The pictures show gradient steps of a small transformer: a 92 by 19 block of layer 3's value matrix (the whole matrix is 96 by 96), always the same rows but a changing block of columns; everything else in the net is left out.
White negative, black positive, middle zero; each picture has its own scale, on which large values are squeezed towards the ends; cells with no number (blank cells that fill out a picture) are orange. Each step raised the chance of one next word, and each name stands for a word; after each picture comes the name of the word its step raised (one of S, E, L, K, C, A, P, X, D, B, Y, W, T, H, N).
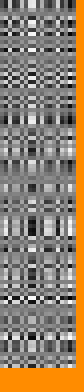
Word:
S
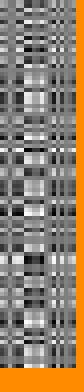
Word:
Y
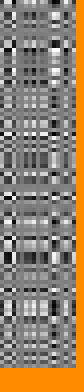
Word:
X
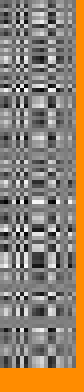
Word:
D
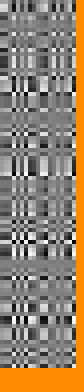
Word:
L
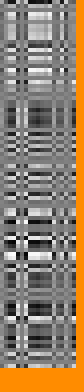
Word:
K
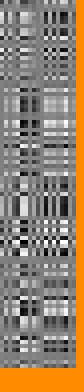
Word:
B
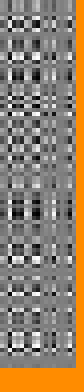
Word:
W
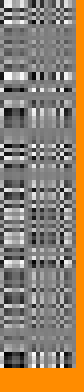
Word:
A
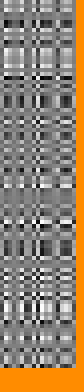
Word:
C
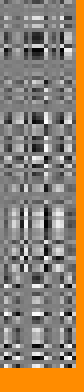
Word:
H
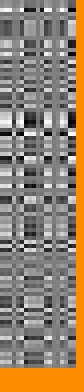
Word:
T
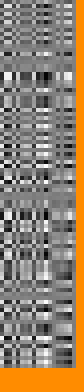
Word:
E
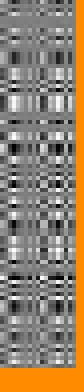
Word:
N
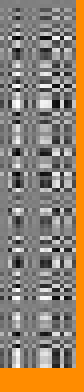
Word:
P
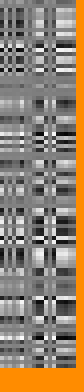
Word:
S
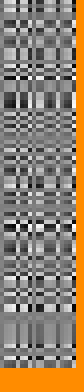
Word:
C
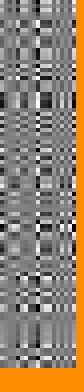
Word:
C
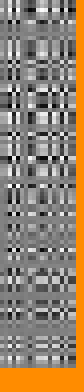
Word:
T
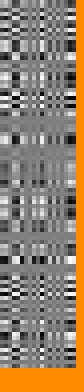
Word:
W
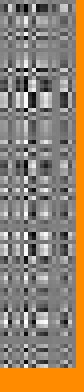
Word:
L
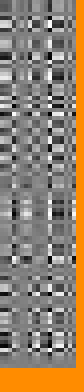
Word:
W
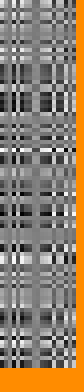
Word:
Y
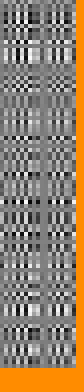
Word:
D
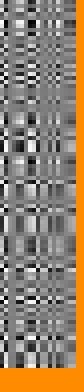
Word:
S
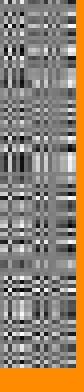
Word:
X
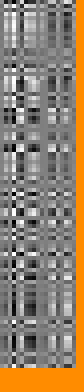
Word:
K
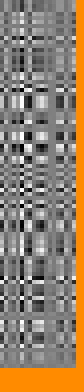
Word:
N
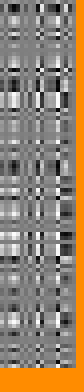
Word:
L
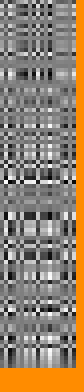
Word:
E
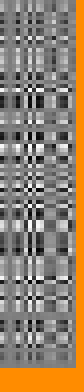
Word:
N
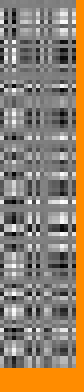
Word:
D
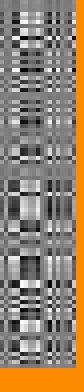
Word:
B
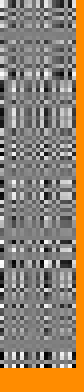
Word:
A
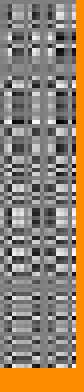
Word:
H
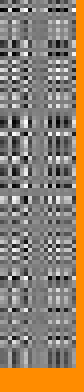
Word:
T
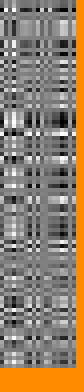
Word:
T
